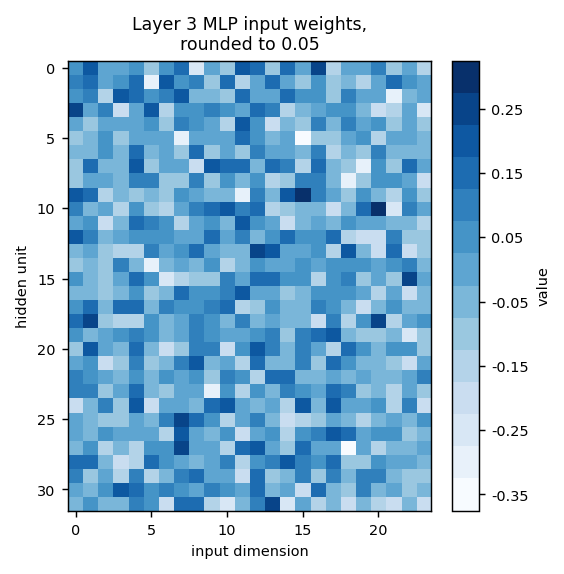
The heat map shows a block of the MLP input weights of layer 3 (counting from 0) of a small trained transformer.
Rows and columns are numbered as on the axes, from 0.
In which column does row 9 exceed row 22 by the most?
15
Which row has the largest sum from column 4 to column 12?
30
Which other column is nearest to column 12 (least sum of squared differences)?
8
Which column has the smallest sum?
23
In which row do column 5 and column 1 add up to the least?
14
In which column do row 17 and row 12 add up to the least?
19
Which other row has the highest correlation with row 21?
29
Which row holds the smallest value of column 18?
27
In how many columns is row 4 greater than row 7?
11
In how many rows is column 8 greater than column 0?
15
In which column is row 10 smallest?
21
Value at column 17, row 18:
0.1
